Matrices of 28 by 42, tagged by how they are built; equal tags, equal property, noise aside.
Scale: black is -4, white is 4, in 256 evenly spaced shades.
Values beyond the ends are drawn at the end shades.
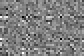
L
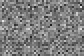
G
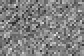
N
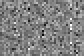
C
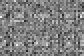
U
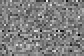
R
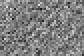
N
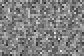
G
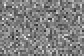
G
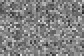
G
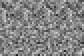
G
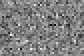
R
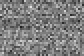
U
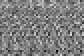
G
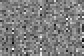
C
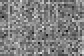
U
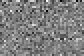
R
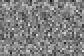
G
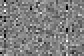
C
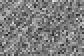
N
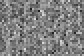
U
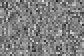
U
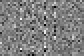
C
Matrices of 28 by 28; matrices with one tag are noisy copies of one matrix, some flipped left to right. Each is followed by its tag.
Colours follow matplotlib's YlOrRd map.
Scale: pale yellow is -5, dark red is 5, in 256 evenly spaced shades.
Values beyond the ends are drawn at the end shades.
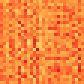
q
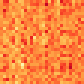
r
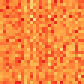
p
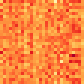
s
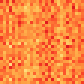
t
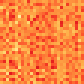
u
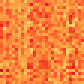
u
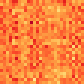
t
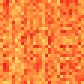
r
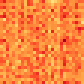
p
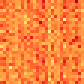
p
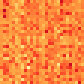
r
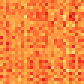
u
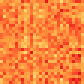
s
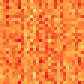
p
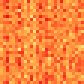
p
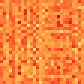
q
